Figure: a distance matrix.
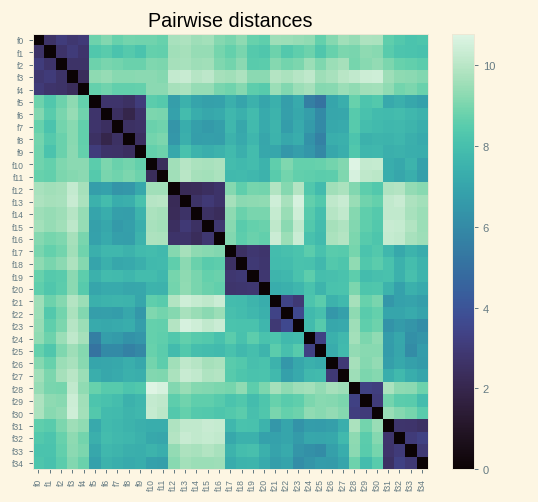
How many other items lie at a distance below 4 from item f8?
4
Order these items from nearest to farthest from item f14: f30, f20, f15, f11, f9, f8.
f15, f8, f9, f30, f20, f11
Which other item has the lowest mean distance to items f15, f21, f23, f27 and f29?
f22
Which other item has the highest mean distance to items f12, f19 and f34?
f3
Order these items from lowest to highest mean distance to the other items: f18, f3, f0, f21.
f18, f21, f0, f3
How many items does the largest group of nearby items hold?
5
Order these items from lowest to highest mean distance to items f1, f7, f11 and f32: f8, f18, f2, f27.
f8, f2, f18, f27
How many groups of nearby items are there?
10
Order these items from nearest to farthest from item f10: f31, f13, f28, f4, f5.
f31, f5, f4, f13, f28
